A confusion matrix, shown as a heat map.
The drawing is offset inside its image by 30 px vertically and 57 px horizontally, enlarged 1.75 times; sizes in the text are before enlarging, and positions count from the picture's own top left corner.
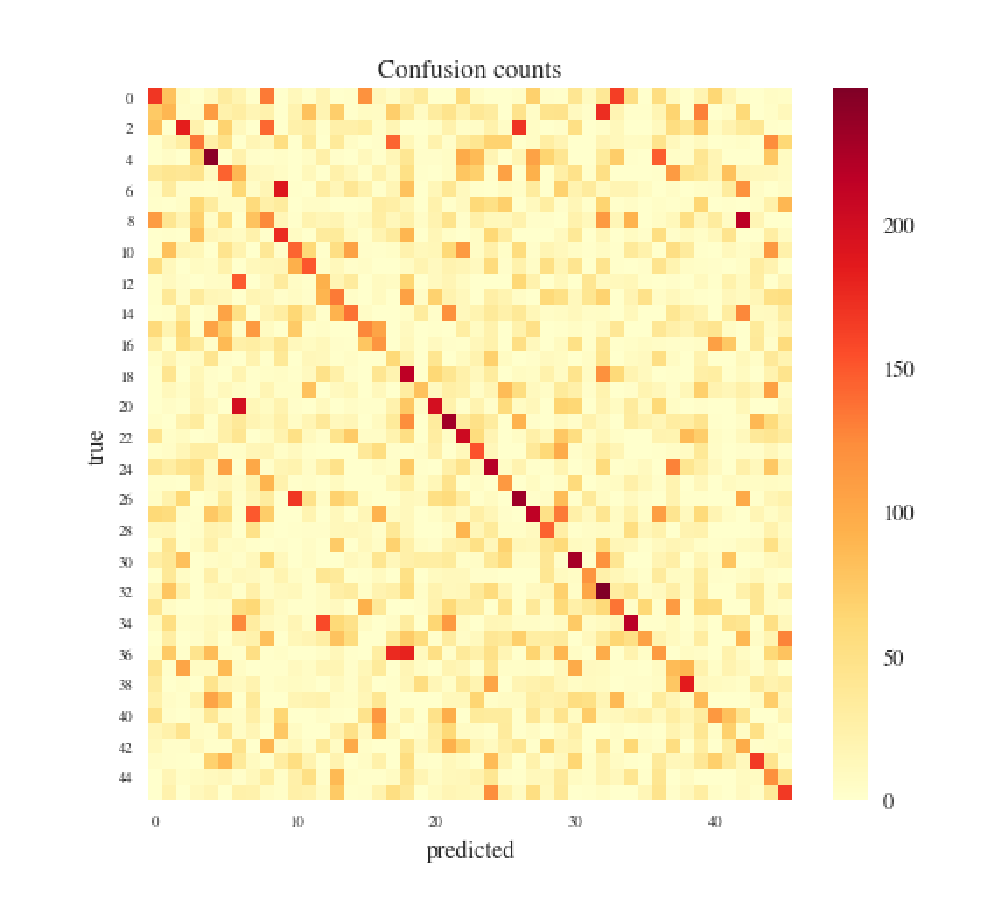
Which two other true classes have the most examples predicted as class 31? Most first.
32, 40
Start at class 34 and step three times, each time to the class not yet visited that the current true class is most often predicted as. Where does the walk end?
9
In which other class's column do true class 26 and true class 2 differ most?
10
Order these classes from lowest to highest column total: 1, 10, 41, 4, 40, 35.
35, 40, 41, 10, 1, 4
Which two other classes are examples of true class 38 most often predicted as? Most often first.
24, 37
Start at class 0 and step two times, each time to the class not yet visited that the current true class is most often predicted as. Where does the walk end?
37
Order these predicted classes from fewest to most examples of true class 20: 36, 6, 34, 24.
24, 34, 36, 6
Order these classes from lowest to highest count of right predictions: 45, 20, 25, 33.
25, 33, 45, 20
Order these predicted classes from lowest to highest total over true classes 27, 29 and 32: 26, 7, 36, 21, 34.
26, 21, 34, 36, 7
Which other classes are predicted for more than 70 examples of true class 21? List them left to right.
18, 26, 43
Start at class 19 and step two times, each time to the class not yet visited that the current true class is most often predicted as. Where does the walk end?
13
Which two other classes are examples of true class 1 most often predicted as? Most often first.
32, 39
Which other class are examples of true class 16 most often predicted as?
40
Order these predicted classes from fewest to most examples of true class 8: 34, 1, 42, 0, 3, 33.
33, 1, 3, 34, 0, 42
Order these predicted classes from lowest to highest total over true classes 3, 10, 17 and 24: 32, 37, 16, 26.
16, 26, 32, 37
